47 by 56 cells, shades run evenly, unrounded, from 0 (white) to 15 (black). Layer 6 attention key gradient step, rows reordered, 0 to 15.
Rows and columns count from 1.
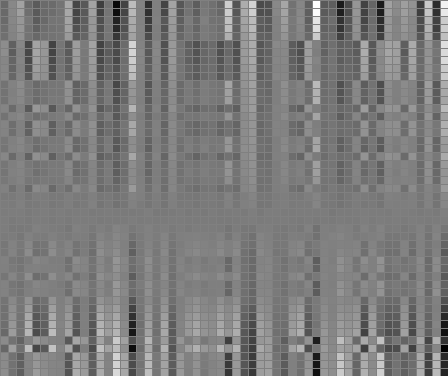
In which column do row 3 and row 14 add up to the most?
15
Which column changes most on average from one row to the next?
46
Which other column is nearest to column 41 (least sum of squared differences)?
34
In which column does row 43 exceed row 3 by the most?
40
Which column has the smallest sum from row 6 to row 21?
56
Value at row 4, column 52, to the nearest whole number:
7
